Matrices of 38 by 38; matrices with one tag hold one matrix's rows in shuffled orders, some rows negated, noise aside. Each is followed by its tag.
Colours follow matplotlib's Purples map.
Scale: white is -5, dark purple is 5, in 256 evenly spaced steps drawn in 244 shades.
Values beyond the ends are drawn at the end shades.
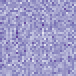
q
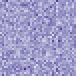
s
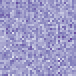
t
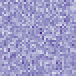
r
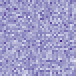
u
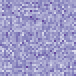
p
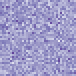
t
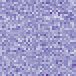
u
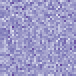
t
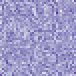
s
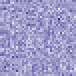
t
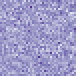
u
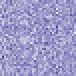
s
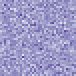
r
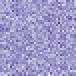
t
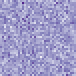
r
